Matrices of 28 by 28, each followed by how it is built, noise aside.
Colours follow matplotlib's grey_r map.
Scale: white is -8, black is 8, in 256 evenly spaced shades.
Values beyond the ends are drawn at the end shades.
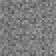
repeating rows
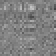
low rank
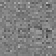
low rank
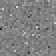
sparse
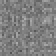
blocks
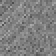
Hankel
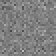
low rank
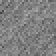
Hankel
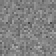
repeating columns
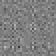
low rank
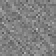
Toeplitz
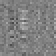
low rank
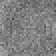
smooth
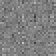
low rank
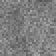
smooth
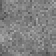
smooth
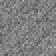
Hankel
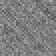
Toeplitz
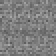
repeating columns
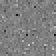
sparse
